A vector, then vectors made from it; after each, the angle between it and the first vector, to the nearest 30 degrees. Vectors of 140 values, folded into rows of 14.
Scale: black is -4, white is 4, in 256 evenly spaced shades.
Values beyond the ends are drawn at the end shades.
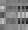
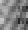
60 degrees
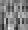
60 degrees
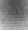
90 degrees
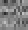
60 degrees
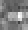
60 degrees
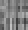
60 degrees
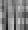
120 degrees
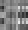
150 degrees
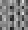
90 degrees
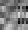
30 degrees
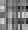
30 degrees
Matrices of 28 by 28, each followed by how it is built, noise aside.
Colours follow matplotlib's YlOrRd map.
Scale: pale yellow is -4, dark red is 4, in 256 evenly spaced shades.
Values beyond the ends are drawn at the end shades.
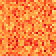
blocks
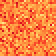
noise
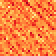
Toeplitz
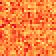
blocks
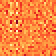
low rank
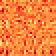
low rank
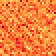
Toeplitz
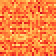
blocks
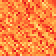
Toeplitz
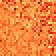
upper triangular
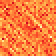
Toeplitz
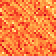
Toeplitz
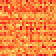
blocks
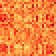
blocks
